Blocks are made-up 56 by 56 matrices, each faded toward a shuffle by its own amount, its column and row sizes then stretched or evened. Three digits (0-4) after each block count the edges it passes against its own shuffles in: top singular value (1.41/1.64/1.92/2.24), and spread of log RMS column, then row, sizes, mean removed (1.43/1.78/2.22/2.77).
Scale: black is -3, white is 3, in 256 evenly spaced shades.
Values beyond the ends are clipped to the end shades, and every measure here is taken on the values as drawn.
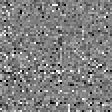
0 1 3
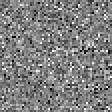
1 0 0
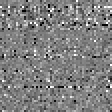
1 1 4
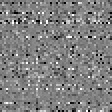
1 1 4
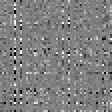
3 4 3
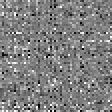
2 2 3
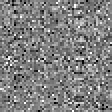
3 1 0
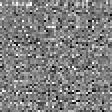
3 2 3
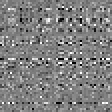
4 3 4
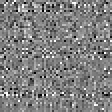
4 0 3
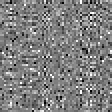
4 3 0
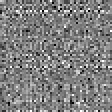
4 1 3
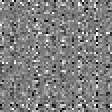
3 4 2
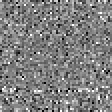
2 0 2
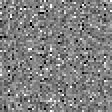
0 2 0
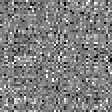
4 2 1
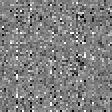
1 3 1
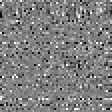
3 1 4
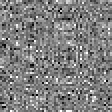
3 2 1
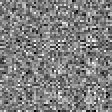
3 1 1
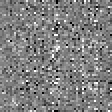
2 3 2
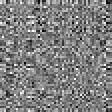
4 2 2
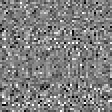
3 0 3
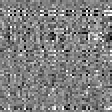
4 2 4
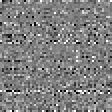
3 0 4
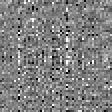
4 3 2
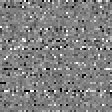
0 0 4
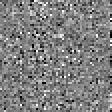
0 3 2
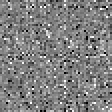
2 2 2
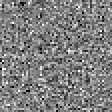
1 1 0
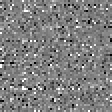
0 1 3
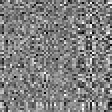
4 3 1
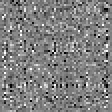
3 3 2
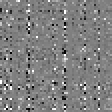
3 4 3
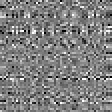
4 0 4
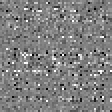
0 2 4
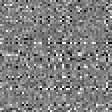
4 2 4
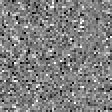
0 1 0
